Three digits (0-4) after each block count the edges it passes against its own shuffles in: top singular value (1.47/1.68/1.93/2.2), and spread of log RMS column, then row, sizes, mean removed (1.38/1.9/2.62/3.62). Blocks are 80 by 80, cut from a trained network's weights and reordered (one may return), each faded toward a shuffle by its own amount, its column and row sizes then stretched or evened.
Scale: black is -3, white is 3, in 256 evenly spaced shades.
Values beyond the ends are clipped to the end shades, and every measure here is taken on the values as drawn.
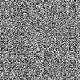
2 0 2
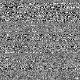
0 0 4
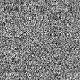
3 1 0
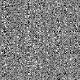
1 3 1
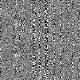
2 4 0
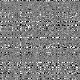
2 3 4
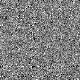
1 2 1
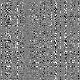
2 4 3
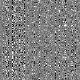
1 4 2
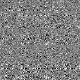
0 2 3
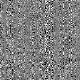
1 4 1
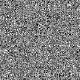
0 2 2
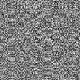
4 1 1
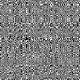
3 3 3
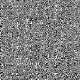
2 3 2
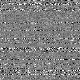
1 0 4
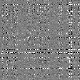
4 3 3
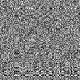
4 0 2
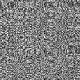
3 1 0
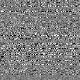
3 1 4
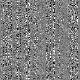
1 4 0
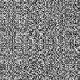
4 2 0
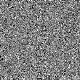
0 1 0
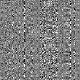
3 4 1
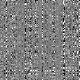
2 4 2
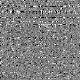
3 1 3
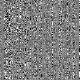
0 4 2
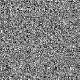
1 1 2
